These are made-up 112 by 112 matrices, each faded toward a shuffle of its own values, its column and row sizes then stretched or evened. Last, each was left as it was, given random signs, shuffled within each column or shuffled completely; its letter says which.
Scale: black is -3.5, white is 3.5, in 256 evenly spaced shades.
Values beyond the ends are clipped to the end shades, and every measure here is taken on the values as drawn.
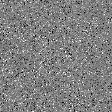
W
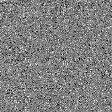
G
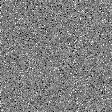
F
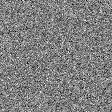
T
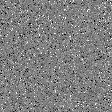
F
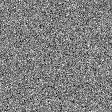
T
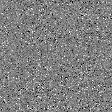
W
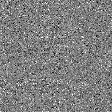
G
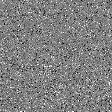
W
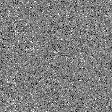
W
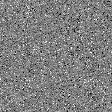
F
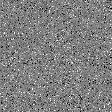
W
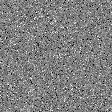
T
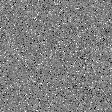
T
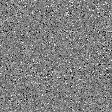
W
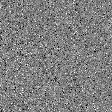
F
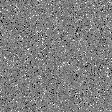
F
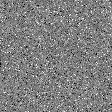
T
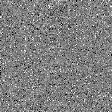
G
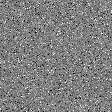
T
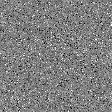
W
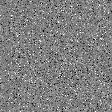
F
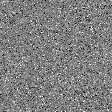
T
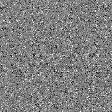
G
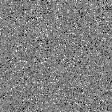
W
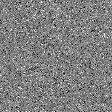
W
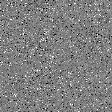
W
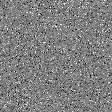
T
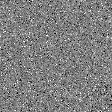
F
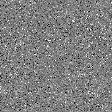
W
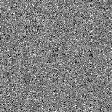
G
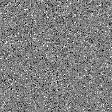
W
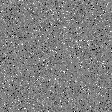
T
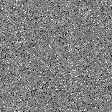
T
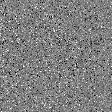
W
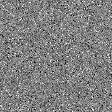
W
